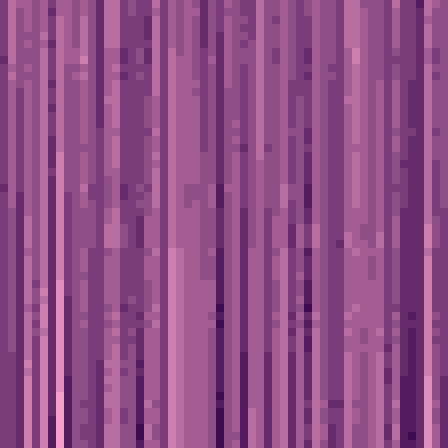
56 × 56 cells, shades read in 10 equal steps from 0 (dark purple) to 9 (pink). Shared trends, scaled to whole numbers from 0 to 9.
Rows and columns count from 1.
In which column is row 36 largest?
8
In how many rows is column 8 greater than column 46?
55
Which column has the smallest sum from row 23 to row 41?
28
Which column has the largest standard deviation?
9
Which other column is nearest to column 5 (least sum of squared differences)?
12
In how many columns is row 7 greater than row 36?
22
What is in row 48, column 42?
3
